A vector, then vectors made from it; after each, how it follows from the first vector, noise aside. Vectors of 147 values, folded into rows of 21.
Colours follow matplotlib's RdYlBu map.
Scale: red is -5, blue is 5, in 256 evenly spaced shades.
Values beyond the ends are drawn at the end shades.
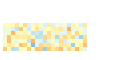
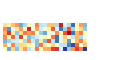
wrapped around, scaled up.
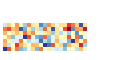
wrapped around, scaled up.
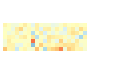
partly zeroed.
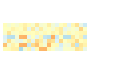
wrapped around, negated, partly zeroed.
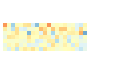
wrapped around, partly zeroed.
